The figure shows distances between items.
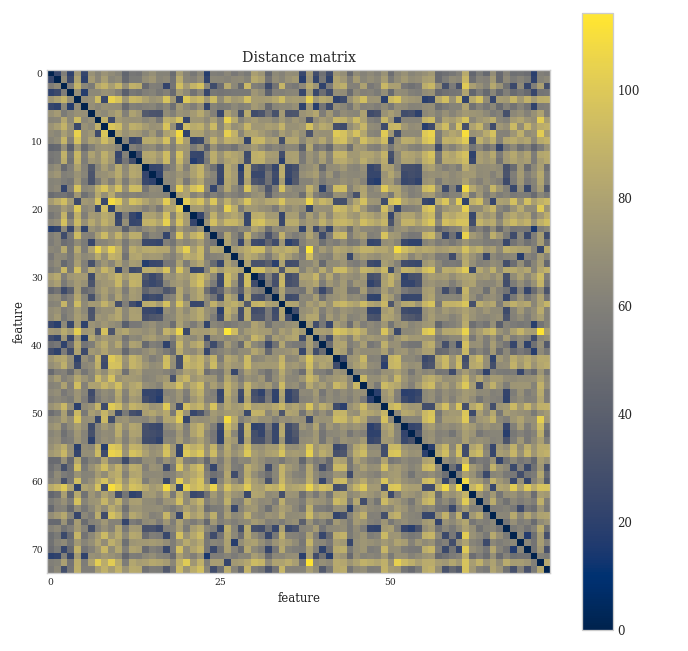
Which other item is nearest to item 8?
55
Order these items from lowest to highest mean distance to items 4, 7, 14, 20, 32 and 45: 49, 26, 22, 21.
49, 21, 22, 26
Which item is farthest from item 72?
38
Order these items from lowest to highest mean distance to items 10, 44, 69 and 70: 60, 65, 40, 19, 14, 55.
40, 60, 14, 65, 55, 19
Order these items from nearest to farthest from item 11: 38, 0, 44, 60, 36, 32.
0, 44, 32, 36, 60, 38
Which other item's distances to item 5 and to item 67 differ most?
39
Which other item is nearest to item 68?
70
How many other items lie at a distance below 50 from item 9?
4
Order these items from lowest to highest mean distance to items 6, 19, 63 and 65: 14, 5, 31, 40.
31, 14, 5, 40
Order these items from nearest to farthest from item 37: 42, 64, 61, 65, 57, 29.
57, 64, 29, 65, 42, 61
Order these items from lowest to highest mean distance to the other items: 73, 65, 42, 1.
1, 73, 65, 42
